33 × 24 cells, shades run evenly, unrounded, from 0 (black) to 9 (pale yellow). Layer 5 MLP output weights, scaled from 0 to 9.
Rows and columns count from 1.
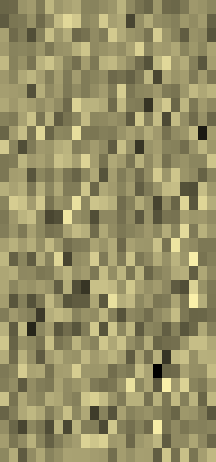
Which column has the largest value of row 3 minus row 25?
18
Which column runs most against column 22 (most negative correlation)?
2
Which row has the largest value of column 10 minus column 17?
8
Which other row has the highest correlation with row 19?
22
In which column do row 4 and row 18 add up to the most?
20
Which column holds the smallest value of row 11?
16
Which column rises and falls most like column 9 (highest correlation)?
21
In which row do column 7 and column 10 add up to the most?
12
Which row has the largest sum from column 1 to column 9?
15
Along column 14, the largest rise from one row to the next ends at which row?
7
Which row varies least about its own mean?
4
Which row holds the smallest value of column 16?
11
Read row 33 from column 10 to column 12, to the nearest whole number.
6 6 6
